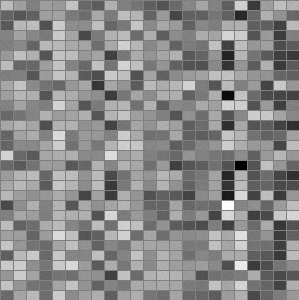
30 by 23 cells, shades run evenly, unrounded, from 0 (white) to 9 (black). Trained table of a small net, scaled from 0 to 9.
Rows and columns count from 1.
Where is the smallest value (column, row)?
18, 21
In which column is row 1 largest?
20
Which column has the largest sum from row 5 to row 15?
22
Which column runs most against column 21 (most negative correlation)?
14
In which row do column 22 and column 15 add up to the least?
9
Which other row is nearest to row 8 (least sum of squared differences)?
24
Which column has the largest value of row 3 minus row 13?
1
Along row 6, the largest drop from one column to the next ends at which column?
19
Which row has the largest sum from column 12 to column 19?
17
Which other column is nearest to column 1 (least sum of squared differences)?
6
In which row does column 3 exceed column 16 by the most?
8
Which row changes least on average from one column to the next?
16
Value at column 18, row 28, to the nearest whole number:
5
